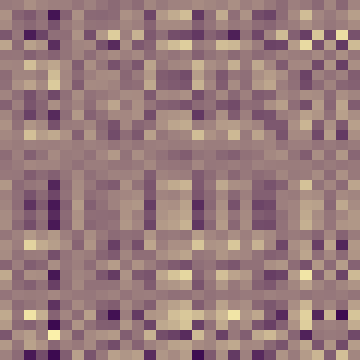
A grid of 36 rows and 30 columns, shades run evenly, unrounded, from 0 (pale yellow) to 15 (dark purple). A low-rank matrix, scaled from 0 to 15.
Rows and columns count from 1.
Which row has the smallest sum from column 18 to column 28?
32
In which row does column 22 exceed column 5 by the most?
34
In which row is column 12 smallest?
4
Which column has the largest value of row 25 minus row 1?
29
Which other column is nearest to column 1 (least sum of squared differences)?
25
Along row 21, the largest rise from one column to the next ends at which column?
17
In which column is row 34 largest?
26
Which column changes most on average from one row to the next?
5
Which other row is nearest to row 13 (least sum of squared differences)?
35
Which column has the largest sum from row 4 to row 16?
3
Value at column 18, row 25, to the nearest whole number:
6
